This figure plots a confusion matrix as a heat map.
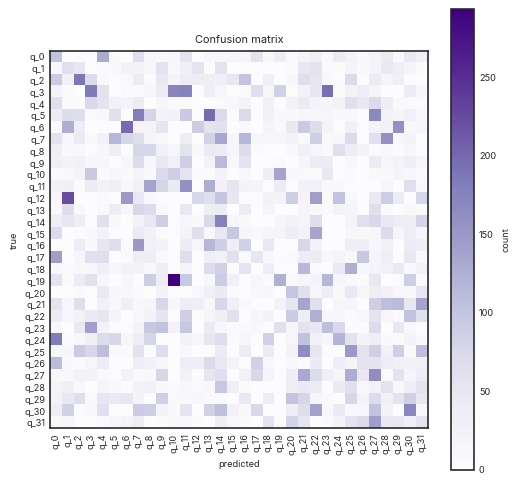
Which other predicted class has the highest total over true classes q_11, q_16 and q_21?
q_13
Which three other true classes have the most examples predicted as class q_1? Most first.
q_12, q_6, q_30
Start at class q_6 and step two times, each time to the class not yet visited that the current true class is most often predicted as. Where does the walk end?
q_20
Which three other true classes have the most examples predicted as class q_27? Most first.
q_5, q_31, q_30
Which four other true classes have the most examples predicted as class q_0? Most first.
q_24, q_17, q_26, q_2
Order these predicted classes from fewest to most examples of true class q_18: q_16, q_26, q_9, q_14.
q_26, q_9, q_16, q_14
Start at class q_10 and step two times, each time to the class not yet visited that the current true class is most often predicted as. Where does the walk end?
q_23
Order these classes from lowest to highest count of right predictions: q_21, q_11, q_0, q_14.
q_0, q_21, q_11, q_14
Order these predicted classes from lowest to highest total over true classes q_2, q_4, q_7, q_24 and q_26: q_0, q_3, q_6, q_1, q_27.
q_1, q_6, q_3, q_27, q_0
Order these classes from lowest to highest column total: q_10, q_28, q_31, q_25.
q_10, q_31, q_28, q_25
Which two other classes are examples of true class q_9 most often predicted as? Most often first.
q_14, q_11
